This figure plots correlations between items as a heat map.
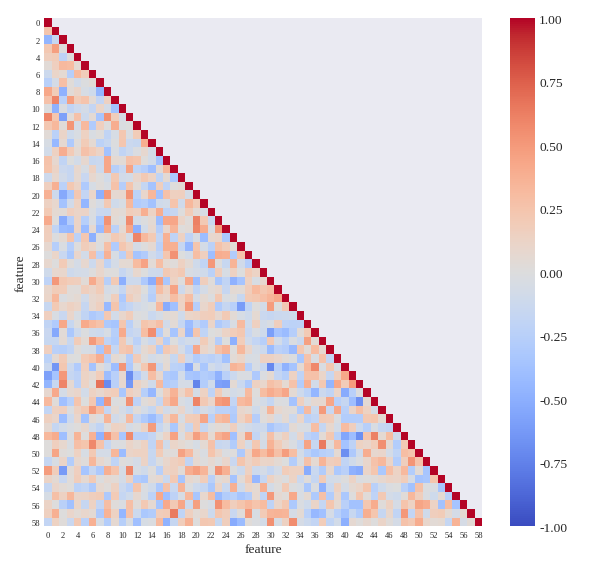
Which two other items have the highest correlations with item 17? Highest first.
57, 27
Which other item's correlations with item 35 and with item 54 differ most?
37
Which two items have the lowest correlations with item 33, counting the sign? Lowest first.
26, 16
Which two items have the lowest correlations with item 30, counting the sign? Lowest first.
40, 36
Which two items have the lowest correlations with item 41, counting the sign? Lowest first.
11, 0
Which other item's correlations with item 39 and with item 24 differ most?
42
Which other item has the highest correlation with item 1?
9
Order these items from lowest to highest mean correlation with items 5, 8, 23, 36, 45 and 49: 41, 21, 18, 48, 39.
41, 21, 18, 39, 48
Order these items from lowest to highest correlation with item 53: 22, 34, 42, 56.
56, 22, 34, 42
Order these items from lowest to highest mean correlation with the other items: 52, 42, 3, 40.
40, 42, 3, 52
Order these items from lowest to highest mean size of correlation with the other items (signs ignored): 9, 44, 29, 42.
29, 9, 44, 42
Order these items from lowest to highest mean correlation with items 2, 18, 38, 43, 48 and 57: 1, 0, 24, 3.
3, 0, 24, 1
